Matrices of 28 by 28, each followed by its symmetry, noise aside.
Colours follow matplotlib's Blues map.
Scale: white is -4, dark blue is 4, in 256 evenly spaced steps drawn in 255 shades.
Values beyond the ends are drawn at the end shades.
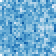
mirrored top to bottom.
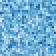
symmetric across the other diagonal.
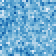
no symmetry.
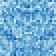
mirrored left to right.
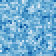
no symmetry.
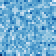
antisymmetric.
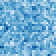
mirrored top to bottom.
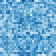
mirrored left to right.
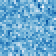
same after a half turn.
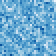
symmetric across the other diagonal.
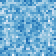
mirrored left to right.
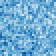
no symmetry.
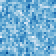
same after a half turn.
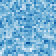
mirrored left to right.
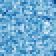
mirrored top to bottom.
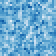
same after a half turn.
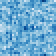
mirrored top to bottom.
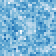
mirrored top to bottom.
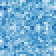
mirrored top to bottom.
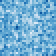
mirrored top to bottom.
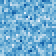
same after a half turn.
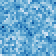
symmetric across the other diagonal.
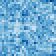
mirrored top to bottom.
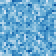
mirrored top to bottom.
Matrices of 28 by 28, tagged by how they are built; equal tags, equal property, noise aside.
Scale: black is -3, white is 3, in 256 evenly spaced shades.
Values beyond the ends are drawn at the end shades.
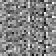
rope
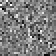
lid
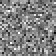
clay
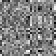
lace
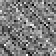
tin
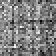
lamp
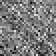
tin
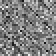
tin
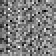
rope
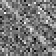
tin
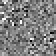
lid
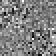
lid
